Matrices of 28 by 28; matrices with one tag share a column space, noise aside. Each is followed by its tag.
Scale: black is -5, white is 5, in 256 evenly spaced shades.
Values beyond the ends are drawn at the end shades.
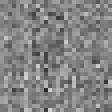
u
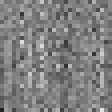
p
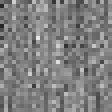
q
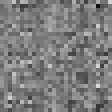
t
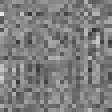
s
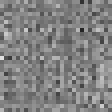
s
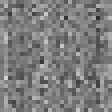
u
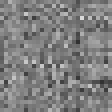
u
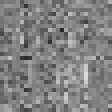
s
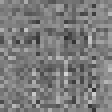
s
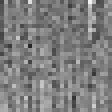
q
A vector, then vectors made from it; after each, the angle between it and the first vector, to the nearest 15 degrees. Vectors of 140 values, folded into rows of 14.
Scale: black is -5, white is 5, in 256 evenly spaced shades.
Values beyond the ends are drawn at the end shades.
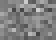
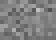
45 degrees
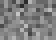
135 degrees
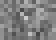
45 degrees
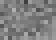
135 degrees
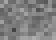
135 degrees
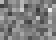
90 degrees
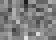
135 degrees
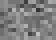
165 degrees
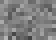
75 degrees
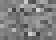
15 degrees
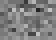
165 degrees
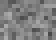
90 degrees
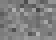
165 degrees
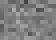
150 degrees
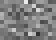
30 degrees
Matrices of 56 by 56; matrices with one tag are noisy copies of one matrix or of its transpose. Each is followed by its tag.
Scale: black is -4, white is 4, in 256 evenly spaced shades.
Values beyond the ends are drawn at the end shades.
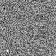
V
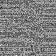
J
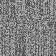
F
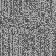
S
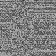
S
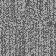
F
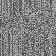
S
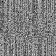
J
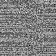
J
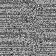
J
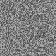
V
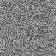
V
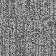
F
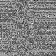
S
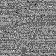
F
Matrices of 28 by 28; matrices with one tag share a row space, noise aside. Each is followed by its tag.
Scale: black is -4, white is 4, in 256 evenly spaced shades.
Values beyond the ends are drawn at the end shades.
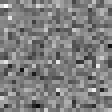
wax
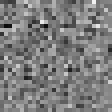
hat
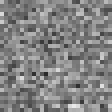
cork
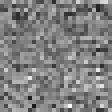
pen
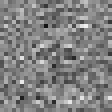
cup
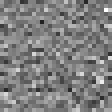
wax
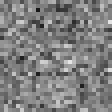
cup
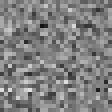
hat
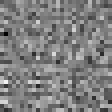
wax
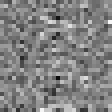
cup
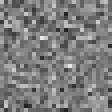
hat
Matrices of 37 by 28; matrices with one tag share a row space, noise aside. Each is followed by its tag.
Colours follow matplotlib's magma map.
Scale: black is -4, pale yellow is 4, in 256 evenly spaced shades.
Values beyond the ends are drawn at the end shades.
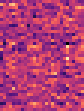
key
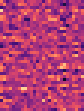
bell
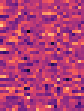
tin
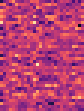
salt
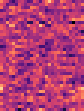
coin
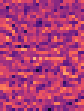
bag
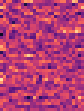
salt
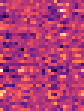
bell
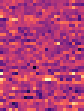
salt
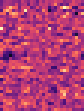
bell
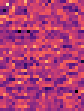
bag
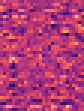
key
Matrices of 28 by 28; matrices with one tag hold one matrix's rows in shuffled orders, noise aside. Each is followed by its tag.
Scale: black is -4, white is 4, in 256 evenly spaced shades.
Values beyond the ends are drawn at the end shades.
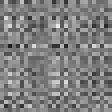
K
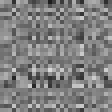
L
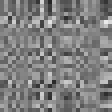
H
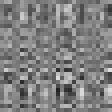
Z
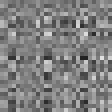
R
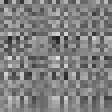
K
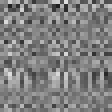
K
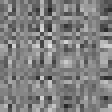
H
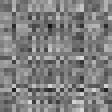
L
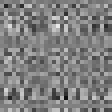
K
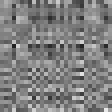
L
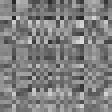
L
